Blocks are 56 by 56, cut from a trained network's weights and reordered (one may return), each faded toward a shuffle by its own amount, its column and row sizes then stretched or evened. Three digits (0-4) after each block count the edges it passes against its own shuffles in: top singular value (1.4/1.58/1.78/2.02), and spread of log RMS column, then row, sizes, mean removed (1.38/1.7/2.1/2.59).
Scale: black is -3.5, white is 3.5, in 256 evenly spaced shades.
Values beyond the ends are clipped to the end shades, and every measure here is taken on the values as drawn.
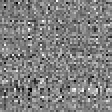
4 3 3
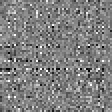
4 3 3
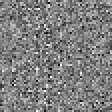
0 3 0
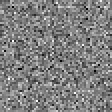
1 0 0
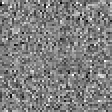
1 0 2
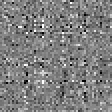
2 3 4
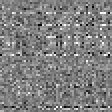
4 2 4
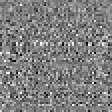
3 0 4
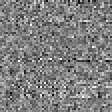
3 0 3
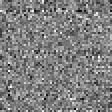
3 1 2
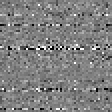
3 1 4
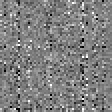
2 4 1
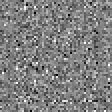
2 3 0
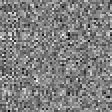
4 2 0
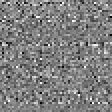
2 1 4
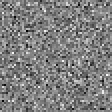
2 1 1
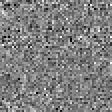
2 0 2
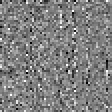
2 4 0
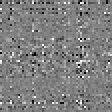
1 3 4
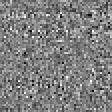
1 2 2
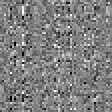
3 4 1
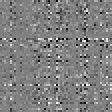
1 4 4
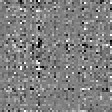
0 4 4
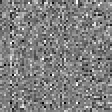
3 3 2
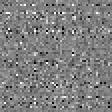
0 2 4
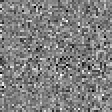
0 3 2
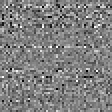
3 2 4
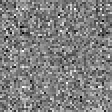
2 1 1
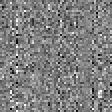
3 4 0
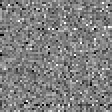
0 0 1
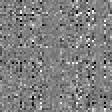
2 4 3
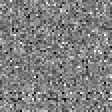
1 0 2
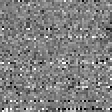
2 1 4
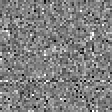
1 1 0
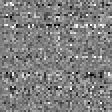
2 3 4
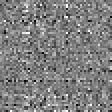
3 3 3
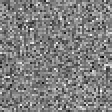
0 0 0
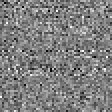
3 0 3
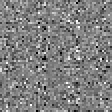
0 3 3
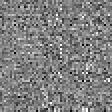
2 2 2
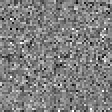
0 2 2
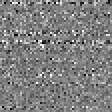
2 1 4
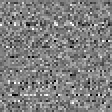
3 0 4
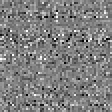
0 0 4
